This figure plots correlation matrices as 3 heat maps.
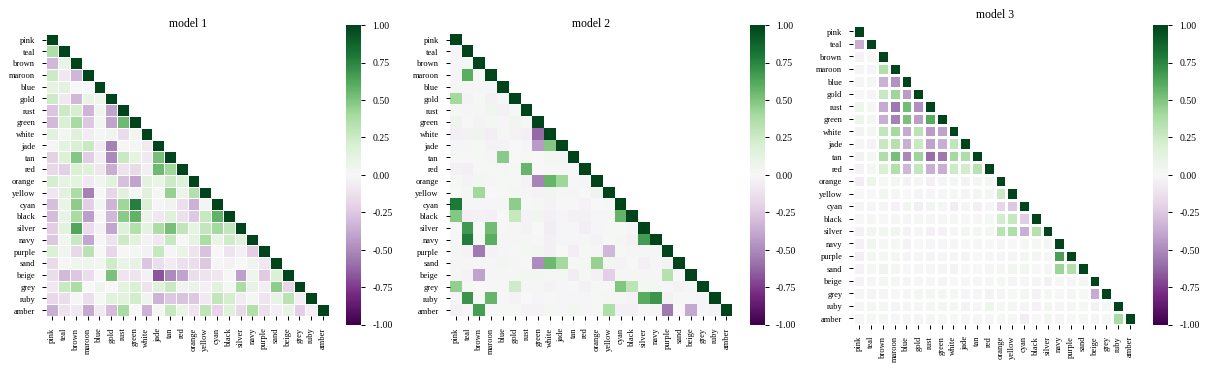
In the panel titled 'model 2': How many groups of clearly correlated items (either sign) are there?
6
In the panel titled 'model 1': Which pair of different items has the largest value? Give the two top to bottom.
green, cyan
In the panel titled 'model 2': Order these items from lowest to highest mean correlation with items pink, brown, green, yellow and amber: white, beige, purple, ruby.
purple, beige, white, ruby
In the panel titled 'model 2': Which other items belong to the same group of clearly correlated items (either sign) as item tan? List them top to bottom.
blue
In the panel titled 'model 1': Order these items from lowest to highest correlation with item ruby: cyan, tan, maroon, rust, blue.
tan, maroon, blue, rust, cyan
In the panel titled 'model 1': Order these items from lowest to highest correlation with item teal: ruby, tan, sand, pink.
ruby, sand, tan, pink
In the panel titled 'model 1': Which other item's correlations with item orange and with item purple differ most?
yellow
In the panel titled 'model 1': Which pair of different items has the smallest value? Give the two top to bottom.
jade, beige
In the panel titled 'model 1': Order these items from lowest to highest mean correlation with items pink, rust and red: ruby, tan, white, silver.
ruby, white, silver, tan
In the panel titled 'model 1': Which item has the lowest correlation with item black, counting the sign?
maroon
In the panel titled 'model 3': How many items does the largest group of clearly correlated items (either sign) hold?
10
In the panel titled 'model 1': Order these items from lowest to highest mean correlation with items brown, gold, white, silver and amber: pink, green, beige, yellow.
pink, beige, green, yellow
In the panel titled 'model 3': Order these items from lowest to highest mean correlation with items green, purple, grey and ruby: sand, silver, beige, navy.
beige, silver, sand, navy
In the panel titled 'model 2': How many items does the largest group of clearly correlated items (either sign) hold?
5
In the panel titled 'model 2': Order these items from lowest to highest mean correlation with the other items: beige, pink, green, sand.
green, beige, sand, pink
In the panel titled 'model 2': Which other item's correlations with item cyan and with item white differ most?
pink
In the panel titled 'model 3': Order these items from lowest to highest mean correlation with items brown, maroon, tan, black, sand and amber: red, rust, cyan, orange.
rust, cyan, orange, red
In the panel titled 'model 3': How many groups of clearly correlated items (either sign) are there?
6
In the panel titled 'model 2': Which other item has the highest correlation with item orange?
white
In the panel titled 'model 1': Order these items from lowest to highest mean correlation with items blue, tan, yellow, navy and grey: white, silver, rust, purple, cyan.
purple, white, cyan, rust, silver
